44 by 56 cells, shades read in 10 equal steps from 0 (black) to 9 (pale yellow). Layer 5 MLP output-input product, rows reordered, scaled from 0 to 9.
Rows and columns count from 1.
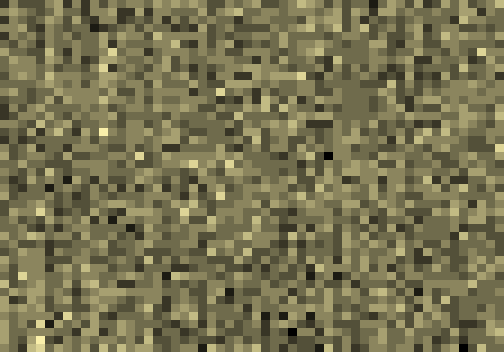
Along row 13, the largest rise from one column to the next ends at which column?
30
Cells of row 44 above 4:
28
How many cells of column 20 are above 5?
7
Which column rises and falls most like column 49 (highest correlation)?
36
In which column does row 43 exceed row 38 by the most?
5
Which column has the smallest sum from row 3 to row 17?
45
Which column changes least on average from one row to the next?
55
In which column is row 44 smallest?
52
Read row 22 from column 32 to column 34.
3 4 3
